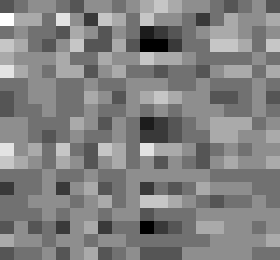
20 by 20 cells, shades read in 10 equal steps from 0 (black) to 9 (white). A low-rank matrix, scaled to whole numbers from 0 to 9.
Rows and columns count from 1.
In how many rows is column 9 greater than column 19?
7
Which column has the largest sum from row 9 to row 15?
17
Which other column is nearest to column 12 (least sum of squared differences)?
13
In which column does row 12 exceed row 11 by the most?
11
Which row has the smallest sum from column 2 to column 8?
18
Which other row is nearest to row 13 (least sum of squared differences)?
6
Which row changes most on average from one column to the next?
2
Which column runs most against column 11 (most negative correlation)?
16
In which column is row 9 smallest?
1
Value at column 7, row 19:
4
